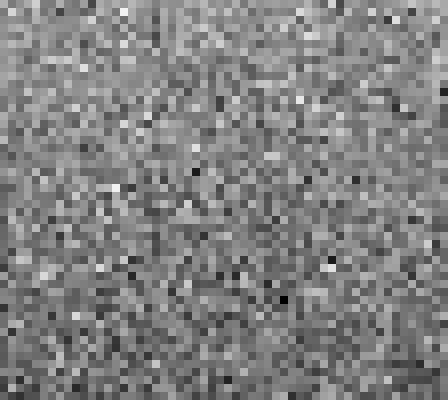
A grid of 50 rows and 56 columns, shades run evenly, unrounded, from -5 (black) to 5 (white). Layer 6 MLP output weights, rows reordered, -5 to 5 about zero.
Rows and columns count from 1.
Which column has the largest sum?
16
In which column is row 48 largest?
49
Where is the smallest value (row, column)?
38, 36
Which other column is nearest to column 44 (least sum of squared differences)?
51
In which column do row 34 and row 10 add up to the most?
42
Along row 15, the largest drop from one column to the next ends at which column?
20
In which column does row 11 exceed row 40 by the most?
34
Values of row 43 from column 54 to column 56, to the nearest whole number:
2 0 1
